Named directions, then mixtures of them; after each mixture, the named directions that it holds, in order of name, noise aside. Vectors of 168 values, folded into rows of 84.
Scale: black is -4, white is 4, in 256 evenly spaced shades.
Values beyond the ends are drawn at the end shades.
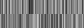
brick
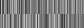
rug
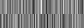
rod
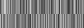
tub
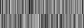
brick, rug.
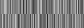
rod, tub.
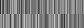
rug.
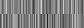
rod.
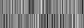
brick, rod.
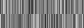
brick, tub.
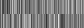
rug, tub.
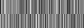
rug, tub.
